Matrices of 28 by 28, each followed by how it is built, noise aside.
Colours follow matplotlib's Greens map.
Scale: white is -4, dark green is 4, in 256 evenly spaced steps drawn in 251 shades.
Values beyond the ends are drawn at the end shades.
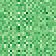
low rank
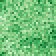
smooth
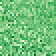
lower triangular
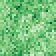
smooth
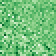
lower triangular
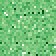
sparse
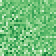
lower triangular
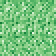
repeating columns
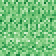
repeating columns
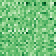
low rank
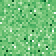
sparse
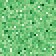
sparse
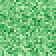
repeating columns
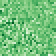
lower triangular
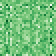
low rank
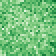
smooth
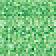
repeating columns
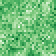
smooth
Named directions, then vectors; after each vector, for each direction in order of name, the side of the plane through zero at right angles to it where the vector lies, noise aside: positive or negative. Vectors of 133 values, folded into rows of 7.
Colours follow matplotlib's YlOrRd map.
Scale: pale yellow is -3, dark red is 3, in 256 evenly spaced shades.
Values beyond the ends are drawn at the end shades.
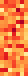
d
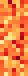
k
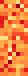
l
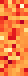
positive, negative, positive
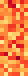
positive, positive, negative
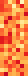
negative, negative, negative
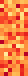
negative, negative, positive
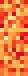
negative, positive, positive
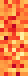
positive, negative, negative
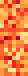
positive, negative, negative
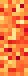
negative, positive, negative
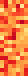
positive, negative, positive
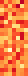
positive, positive, positive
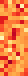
positive, negative, positive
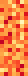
negative, negative, negative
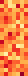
negative, negative, positive
